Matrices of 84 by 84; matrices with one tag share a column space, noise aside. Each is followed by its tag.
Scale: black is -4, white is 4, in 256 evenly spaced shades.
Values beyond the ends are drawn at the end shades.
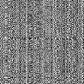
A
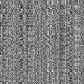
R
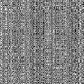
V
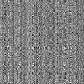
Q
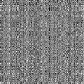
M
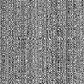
A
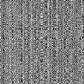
A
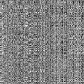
R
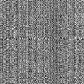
A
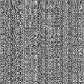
R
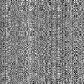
M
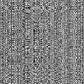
V
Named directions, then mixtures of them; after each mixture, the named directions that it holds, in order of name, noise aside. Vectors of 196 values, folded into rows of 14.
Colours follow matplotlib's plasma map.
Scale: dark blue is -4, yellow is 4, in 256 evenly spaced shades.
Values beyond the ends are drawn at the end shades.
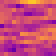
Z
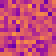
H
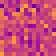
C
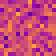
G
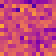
C, H, Z.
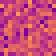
C, G.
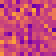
C.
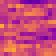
Z.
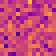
G.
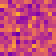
G, H.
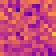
C, G, Z.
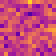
G, Z.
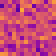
C, H, Z.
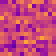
H, Z.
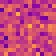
G.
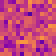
G, H, Z.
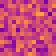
H.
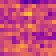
C, Z.
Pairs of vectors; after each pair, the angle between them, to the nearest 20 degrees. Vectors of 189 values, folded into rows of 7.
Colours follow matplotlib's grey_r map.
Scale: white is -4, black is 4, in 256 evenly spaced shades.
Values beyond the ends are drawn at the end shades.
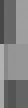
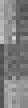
160 degrees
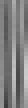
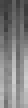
60 degrees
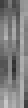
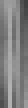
120 degrees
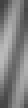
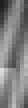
40 degrees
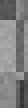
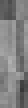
20 degrees
